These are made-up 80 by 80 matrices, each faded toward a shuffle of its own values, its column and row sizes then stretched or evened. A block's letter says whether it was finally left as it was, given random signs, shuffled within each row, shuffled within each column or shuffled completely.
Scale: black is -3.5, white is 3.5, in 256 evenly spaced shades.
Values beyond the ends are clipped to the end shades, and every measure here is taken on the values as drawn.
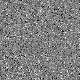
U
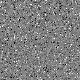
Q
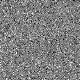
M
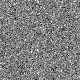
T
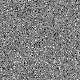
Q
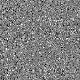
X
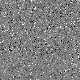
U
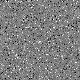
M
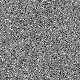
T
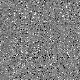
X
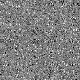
X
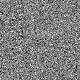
Q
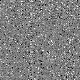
X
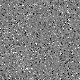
U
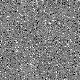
X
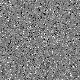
Q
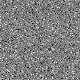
X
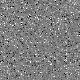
X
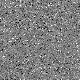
M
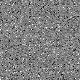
X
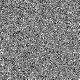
U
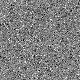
M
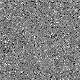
X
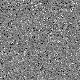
M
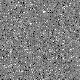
X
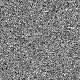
T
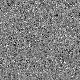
M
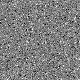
T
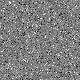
T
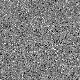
M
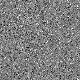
Q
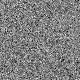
T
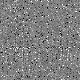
X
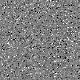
X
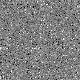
M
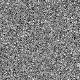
Q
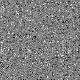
X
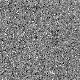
Q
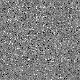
U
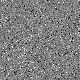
T
